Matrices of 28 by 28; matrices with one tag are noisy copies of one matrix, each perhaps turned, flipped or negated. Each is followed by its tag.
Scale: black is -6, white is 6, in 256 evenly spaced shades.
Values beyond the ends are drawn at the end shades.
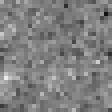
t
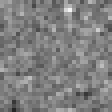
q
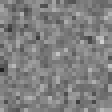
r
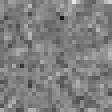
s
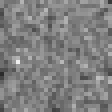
s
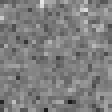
r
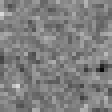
q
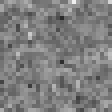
s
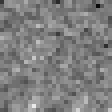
t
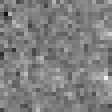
t
